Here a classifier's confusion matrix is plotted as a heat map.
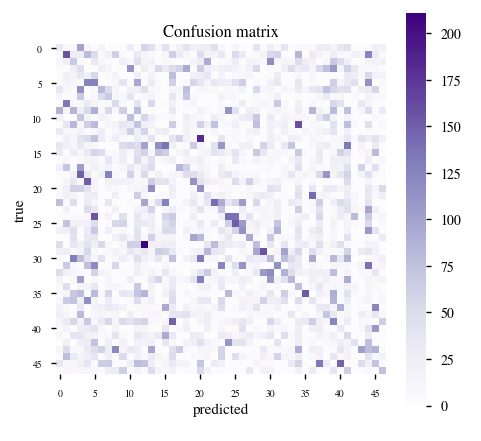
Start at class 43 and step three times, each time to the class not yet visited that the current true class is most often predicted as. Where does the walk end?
44
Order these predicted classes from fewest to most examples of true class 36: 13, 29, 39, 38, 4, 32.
38, 13, 32, 29, 39, 4
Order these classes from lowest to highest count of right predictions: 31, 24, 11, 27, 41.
41, 11, 27, 31, 24
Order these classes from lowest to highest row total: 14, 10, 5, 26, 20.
10, 20, 26, 5, 14
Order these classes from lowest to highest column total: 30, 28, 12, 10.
10, 28, 30, 12
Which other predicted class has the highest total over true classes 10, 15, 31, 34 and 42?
5
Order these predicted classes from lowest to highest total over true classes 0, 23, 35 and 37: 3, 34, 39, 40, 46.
46, 34, 39, 40, 3
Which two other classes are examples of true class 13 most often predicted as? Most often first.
20, 5
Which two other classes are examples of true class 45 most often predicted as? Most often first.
40, 37
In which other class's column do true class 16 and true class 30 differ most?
2
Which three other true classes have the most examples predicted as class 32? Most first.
29, 30, 35
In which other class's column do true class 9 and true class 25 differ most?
26
